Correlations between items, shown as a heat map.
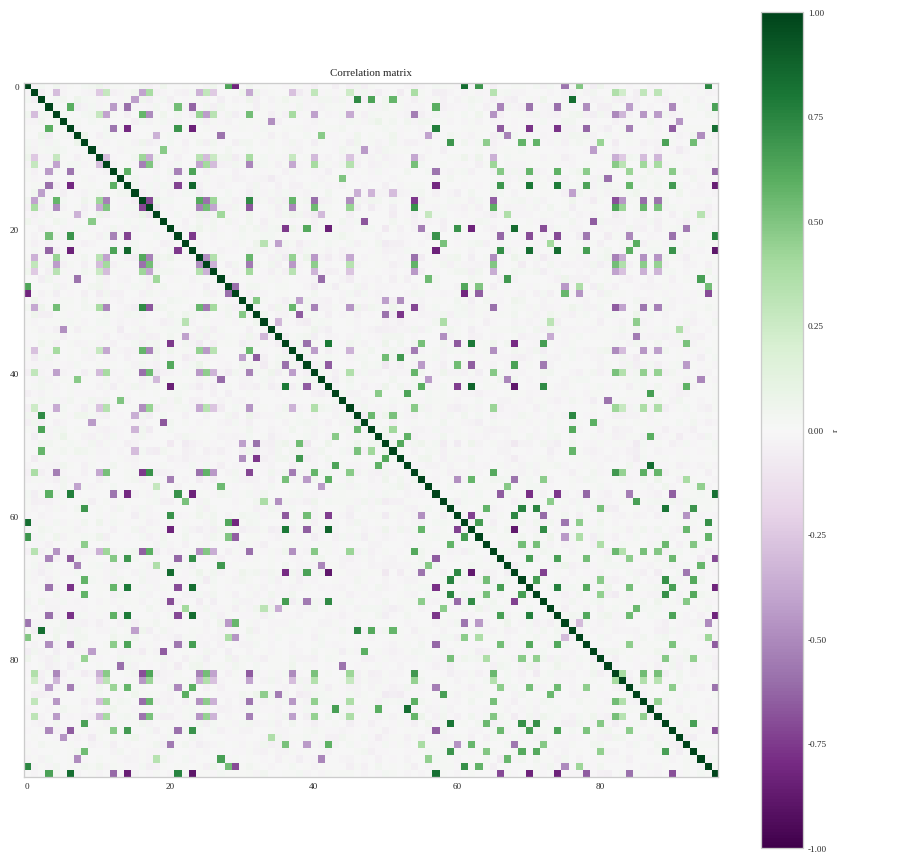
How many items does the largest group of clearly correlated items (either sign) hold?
19
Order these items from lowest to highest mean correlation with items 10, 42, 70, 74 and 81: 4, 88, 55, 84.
88, 4, 55, 84
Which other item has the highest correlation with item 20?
68
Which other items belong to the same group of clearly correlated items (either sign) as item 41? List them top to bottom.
7, 18, 27, 56, 67, 94
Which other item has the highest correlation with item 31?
16
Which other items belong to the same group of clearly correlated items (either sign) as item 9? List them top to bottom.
19, 47, 79
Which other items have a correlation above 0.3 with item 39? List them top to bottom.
20, 60, 68
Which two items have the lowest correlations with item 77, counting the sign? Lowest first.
29, 75
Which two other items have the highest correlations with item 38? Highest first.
52, 50
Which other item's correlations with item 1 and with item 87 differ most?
53
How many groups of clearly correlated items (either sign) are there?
13
